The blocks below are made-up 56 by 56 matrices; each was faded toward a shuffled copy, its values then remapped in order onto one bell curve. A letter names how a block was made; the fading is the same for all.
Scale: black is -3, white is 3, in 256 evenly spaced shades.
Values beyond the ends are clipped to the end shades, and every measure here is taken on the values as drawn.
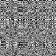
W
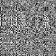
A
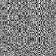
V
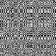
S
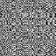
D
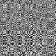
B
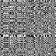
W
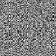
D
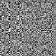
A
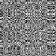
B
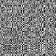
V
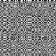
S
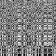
S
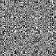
A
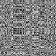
B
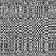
S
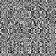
B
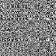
A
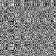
B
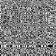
A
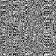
D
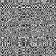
W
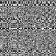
W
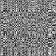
B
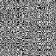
A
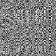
D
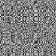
B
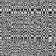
S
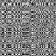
S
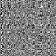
V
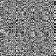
V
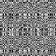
S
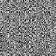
A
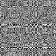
W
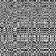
S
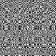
W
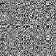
A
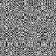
V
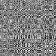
B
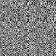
D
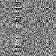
V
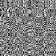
V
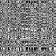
B
